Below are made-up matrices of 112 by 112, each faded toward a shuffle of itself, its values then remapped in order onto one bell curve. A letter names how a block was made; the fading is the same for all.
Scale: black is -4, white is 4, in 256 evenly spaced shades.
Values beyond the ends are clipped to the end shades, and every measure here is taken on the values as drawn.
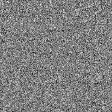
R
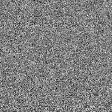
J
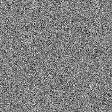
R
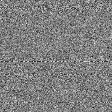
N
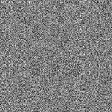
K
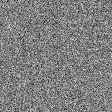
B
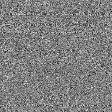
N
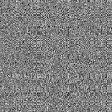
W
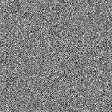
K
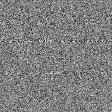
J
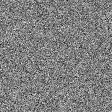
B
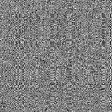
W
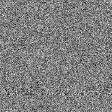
J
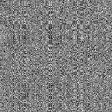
W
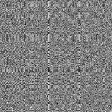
W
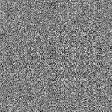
K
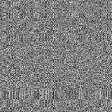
W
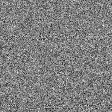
N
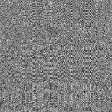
W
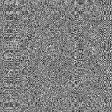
W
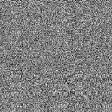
K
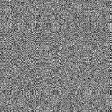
W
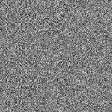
K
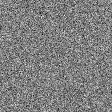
B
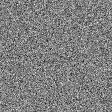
B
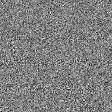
N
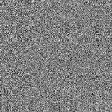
K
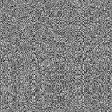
W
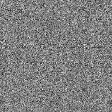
J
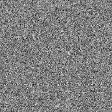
J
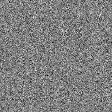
R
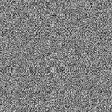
K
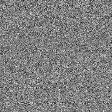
N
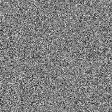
J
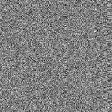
K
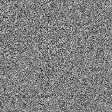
R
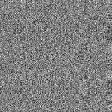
K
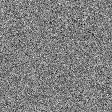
B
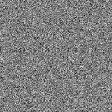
K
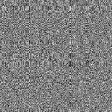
W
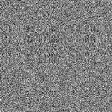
K
